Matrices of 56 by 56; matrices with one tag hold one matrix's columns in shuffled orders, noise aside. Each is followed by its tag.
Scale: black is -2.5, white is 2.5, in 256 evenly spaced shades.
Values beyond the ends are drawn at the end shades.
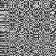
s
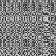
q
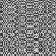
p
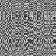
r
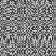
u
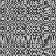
u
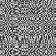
u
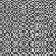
p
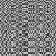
p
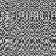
r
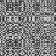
q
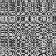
q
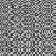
p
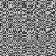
s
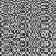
p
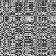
q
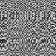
r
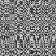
u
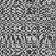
u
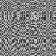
r
